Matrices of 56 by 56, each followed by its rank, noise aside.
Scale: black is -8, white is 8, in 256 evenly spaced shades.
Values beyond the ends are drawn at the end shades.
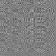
five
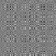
two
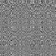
five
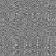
four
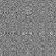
five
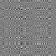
two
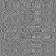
five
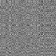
four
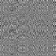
four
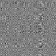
five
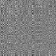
three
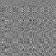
three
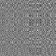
three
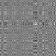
two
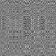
three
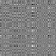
two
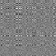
two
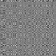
three
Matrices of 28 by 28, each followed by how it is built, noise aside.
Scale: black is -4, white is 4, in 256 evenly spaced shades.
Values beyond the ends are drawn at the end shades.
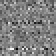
uneven rows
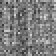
blocks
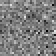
low rank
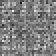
blocks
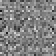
low rank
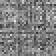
blocks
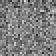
blocks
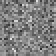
blocks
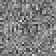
blocks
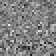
uneven rows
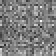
blocks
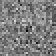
blocks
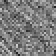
Toeplitz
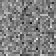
repeating rows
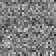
blocks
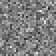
noise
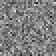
noise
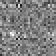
low rank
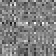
low rank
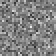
repeating rows
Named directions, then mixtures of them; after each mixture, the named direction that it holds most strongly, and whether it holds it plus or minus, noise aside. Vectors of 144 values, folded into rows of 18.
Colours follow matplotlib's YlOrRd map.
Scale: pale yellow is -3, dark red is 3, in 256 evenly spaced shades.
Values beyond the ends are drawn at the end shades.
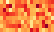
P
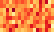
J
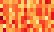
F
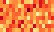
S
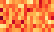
S, plus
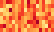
F, minus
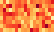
P, plus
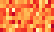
J, minus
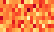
S, plus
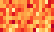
J, minus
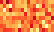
P, minus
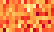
S, minus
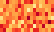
S, minus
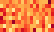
J, minus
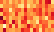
F, plus
